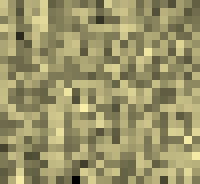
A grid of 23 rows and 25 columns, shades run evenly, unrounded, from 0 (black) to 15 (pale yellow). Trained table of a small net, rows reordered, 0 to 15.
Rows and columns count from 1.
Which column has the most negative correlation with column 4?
24
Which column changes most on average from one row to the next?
15
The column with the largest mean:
8
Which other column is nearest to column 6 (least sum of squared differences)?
21
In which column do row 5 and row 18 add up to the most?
16
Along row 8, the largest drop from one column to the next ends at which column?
20
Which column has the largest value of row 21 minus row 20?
13
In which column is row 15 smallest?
23
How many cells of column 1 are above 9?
12
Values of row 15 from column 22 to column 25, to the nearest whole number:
11 6 7 11
